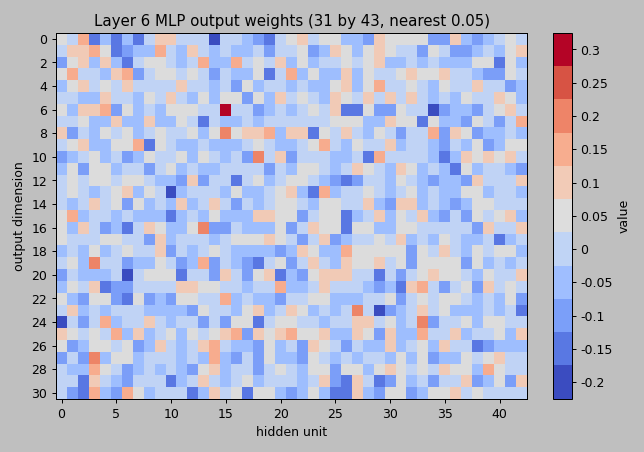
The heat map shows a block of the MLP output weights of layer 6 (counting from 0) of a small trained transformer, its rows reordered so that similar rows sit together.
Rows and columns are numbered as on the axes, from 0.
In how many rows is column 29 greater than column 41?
10
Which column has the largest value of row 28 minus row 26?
39
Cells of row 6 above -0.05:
27
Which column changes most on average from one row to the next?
18
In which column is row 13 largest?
24
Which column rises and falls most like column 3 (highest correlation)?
14
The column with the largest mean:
3
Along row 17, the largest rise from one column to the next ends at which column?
9
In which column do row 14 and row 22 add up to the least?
6
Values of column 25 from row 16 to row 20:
0.05 -0.1 -0.05 -0.05 0.1
